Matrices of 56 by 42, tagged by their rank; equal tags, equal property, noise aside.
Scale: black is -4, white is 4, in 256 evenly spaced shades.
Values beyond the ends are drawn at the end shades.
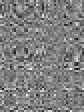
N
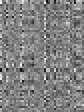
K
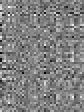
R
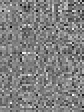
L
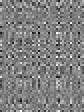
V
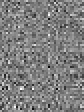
L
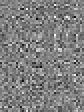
N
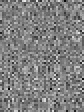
L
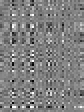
V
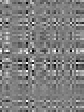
V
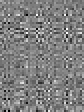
K
